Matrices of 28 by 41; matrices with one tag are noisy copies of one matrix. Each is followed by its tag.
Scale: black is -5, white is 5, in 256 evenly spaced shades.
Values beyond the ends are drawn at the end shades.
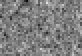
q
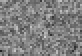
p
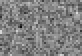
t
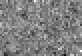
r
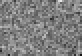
p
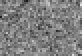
q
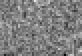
r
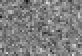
q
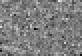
p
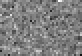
p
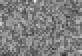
r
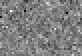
q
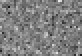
p
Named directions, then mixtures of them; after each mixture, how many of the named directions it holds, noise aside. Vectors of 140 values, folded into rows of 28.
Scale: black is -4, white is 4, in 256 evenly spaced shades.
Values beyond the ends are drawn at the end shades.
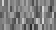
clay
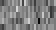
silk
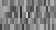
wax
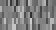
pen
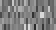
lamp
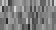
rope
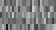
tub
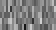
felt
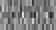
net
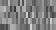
four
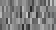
two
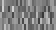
three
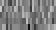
two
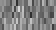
three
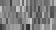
four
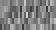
one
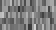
two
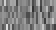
one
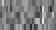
one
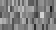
four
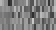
three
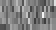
four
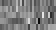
two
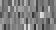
one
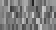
two
